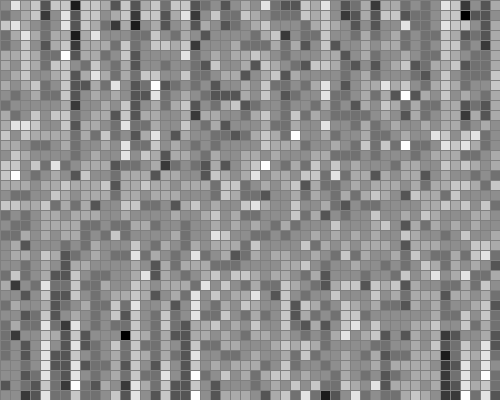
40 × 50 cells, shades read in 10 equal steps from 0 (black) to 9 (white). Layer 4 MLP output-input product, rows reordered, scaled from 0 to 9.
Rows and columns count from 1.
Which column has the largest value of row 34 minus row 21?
35
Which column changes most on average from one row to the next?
41
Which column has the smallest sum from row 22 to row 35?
7
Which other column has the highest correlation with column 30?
11
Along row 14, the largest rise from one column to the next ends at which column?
30
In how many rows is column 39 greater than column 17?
12
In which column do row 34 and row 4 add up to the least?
13
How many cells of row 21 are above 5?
23
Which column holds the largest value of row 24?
22
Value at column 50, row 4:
6
